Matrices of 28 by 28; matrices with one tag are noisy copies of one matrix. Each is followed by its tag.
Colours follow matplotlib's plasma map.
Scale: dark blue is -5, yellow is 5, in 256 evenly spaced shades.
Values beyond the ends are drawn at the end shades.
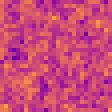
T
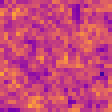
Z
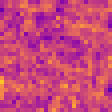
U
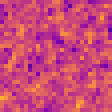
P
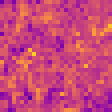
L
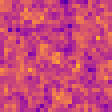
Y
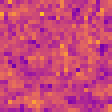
Z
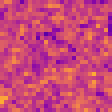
P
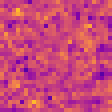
Z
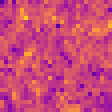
L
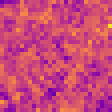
L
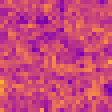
U
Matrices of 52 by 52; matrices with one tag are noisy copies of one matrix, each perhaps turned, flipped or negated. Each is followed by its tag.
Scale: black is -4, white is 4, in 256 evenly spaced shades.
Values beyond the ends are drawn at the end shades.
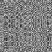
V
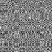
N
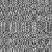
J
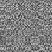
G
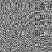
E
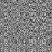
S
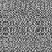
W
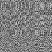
E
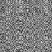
S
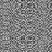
W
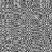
N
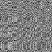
E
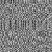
J
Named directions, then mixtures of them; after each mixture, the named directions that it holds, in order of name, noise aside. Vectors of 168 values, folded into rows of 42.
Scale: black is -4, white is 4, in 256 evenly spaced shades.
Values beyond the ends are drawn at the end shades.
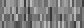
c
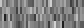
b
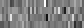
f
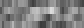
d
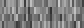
c.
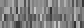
b, c.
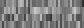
c, d.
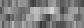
d.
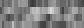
d.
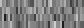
b.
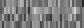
c, d.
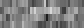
d, f.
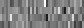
f.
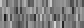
b.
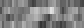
d.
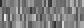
b.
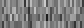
c, f.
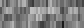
b, d.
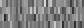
b, f.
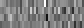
b, f.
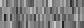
b.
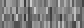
c.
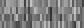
c.
